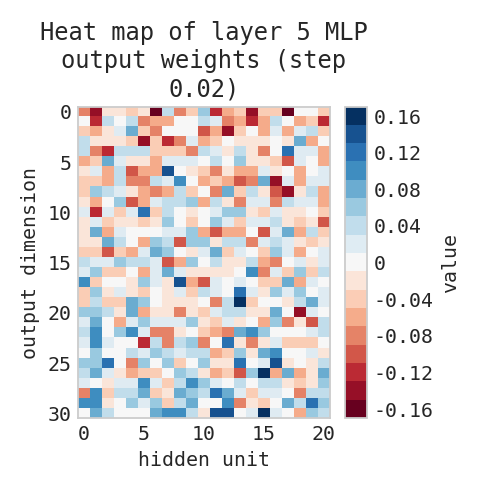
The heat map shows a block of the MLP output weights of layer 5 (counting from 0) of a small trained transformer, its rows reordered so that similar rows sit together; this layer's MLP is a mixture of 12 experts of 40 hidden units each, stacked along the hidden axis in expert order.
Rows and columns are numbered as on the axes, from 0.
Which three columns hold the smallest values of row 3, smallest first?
5, 7, 8
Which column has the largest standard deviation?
1
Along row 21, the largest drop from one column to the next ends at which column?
17
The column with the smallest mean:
18
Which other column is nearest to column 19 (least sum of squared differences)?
3
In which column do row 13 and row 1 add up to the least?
14
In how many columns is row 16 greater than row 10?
7
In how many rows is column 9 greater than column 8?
14
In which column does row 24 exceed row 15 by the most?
16
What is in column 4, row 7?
-0.08
